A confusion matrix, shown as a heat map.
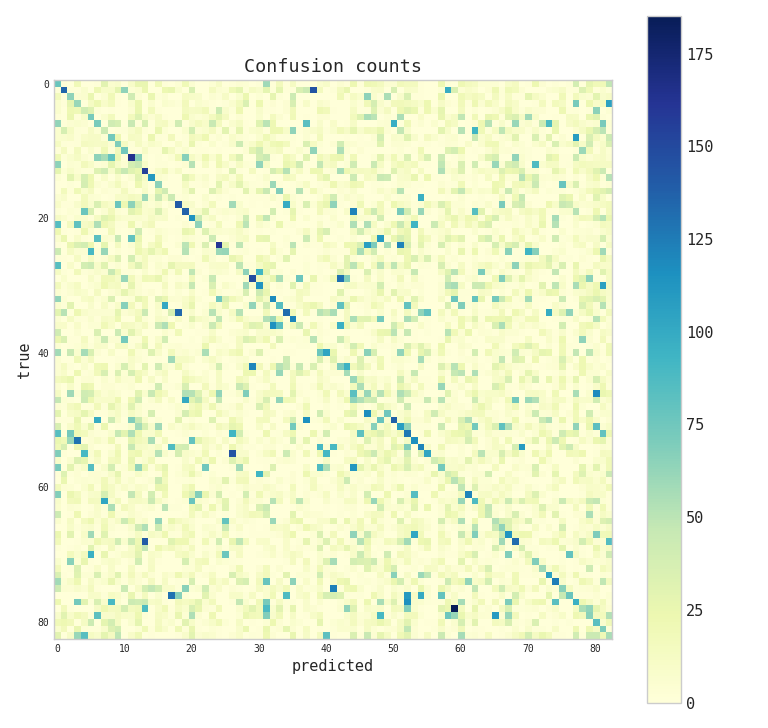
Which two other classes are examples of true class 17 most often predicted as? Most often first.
54, 13
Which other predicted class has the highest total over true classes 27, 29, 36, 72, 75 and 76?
42
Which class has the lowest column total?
56
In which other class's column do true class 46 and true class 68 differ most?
13
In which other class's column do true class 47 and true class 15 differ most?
19
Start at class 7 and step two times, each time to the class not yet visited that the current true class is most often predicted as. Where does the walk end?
20
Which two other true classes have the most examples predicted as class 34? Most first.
18, 76
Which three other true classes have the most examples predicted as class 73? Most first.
34, 6, 50
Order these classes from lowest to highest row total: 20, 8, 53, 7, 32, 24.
8, 20, 7, 53, 32, 24
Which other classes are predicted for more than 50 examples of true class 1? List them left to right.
10, 38, 58
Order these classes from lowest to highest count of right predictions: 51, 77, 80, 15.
15, 80, 77, 51
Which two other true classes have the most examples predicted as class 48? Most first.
23, 79
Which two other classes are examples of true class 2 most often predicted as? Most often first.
46, 49
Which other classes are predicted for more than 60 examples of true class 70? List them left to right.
5, 25, 67, 76
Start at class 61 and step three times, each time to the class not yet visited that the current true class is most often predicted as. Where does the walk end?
82
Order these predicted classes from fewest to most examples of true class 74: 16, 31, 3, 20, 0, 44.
44, 16, 3, 20, 0, 31
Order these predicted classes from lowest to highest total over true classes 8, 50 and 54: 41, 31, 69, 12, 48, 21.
21, 31, 12, 41, 69, 48
